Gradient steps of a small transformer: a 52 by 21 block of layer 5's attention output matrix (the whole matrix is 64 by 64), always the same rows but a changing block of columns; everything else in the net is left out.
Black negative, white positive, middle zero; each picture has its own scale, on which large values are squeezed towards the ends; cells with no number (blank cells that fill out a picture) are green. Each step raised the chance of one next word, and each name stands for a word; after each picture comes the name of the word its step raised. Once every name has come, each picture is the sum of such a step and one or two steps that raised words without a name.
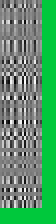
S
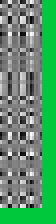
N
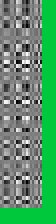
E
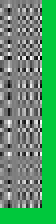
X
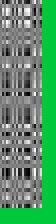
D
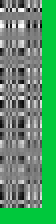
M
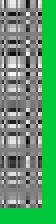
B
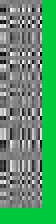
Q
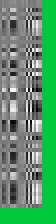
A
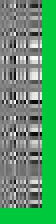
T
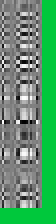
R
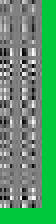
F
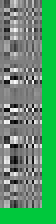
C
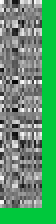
C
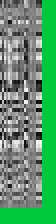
T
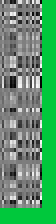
D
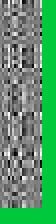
R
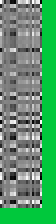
N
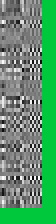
E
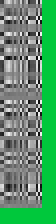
X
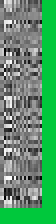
F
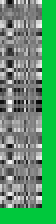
A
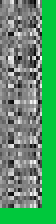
X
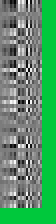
E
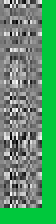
N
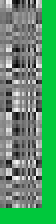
B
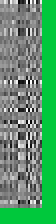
C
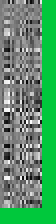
C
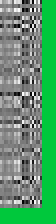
Q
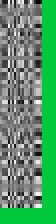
N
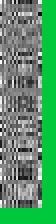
D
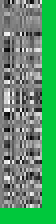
N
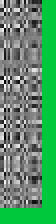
C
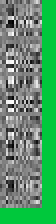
E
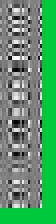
X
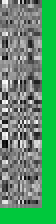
T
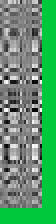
C
